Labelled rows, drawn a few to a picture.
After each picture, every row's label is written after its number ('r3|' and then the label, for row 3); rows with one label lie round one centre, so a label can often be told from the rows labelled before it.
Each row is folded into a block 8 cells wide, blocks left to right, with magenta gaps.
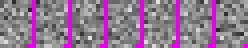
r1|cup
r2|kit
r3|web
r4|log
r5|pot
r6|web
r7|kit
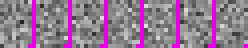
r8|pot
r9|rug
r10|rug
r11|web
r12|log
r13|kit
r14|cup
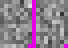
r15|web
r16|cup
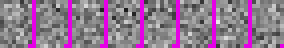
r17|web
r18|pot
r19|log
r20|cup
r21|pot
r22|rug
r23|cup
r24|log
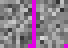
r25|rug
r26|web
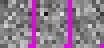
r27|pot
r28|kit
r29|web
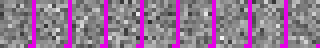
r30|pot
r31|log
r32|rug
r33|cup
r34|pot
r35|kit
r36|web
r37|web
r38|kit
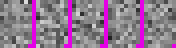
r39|web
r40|rug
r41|kit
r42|log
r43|web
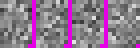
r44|log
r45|pot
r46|pot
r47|rug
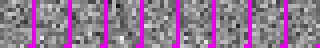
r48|pot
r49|web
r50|web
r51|kit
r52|pot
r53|web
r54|cup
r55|pot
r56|log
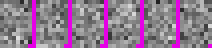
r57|web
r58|pot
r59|log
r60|log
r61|log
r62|log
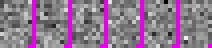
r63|kit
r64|kit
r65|log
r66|rug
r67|web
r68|web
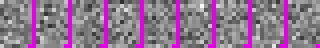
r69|rug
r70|kit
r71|rug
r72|log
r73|web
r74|log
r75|web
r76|pot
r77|rug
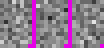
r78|pot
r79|log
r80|cup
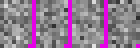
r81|web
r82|kit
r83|pot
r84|web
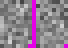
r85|cup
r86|cup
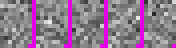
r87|log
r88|rug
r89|log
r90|rug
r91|kit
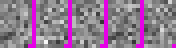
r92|log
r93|cup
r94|cup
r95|log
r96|web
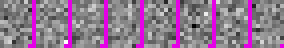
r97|cup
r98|cup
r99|log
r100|log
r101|web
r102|kit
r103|rug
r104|cup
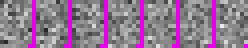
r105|kit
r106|web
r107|log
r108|web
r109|web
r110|pot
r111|cup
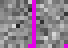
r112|pot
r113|web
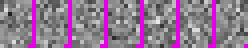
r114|kit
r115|cup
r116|cup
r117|log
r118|rug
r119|web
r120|log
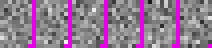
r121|cup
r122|cup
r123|rug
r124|pot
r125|pot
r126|rug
